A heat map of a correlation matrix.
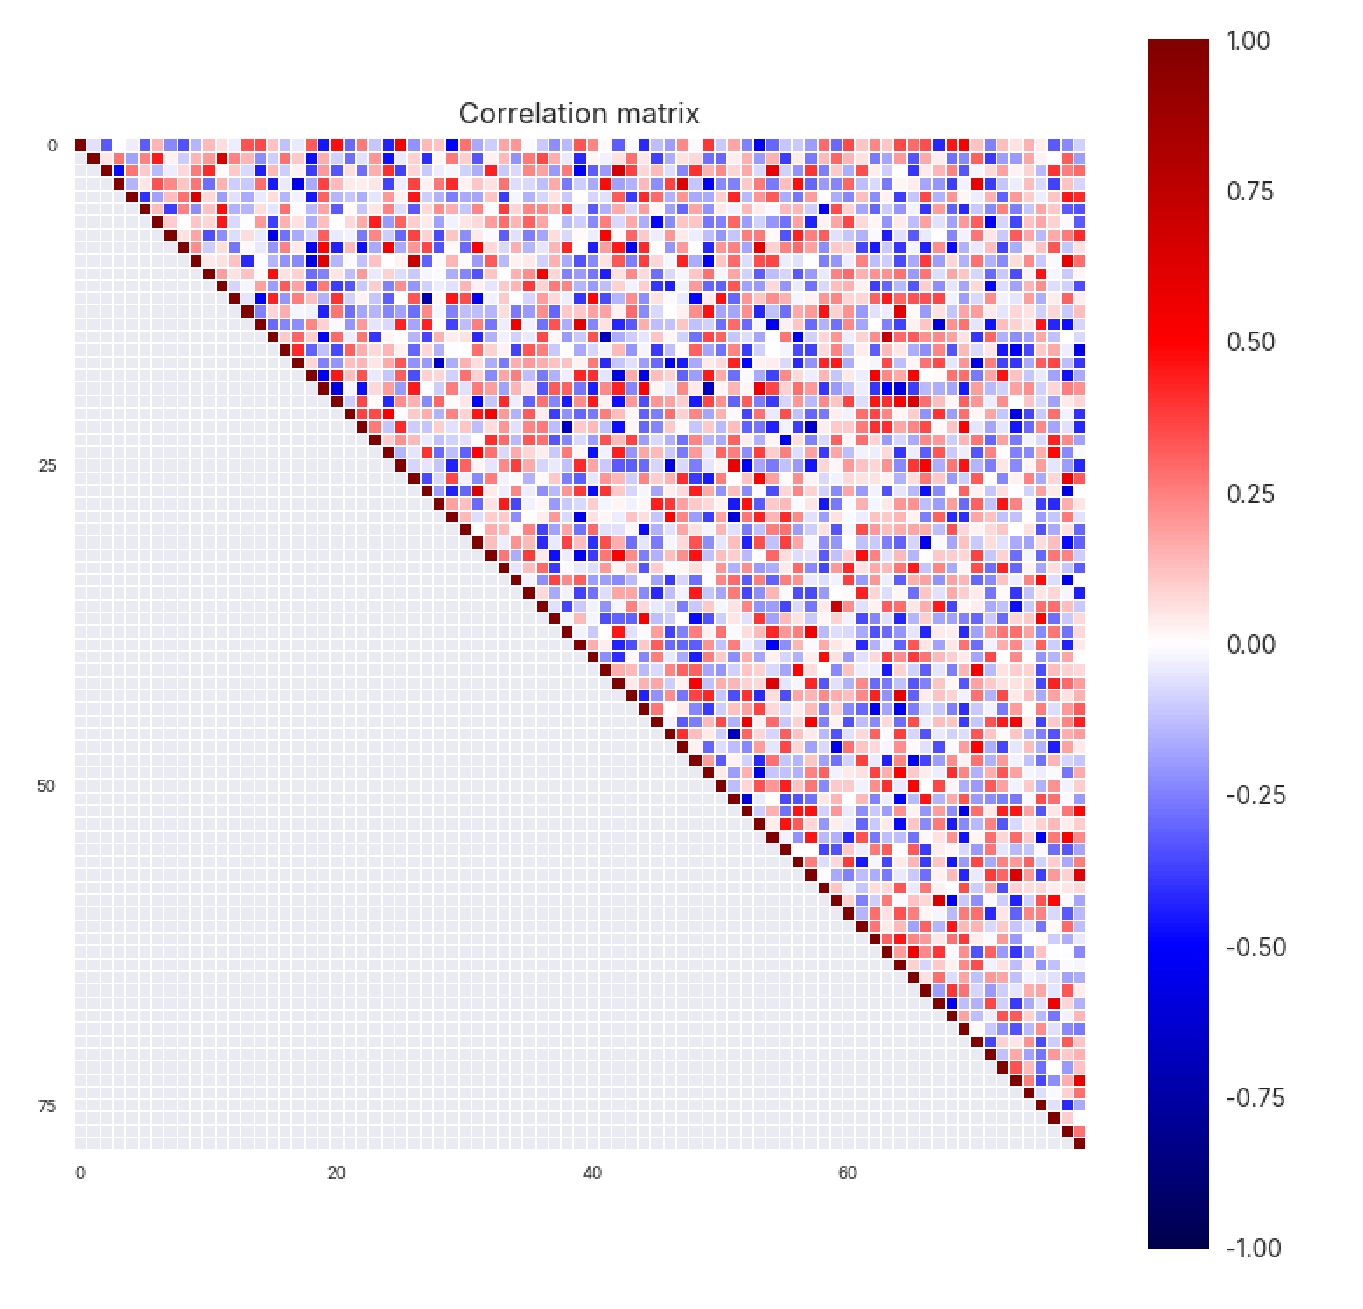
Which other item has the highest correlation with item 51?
25
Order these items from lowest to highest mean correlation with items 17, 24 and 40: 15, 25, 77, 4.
77, 4, 25, 15
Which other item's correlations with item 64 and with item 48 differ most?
20
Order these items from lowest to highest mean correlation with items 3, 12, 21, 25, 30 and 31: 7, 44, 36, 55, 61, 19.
44, 36, 7, 19, 61, 55
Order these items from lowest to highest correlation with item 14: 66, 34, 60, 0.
66, 60, 0, 34
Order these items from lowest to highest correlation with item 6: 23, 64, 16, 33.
64, 16, 33, 23
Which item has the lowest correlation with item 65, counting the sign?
48
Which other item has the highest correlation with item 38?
57
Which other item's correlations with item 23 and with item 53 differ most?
55
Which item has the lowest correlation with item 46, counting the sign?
51
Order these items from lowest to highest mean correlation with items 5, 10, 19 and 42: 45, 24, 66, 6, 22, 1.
22, 66, 45, 6, 1, 24
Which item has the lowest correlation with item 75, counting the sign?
54
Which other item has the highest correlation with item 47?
3
